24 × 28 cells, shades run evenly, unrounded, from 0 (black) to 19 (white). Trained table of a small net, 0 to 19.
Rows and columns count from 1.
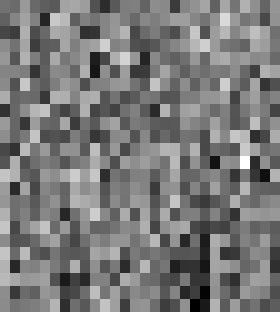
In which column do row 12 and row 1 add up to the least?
11
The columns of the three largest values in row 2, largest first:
23, 6, 7
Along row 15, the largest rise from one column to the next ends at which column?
3
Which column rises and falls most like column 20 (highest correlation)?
21
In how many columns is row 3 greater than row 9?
18
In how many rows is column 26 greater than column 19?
15
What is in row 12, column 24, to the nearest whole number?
6
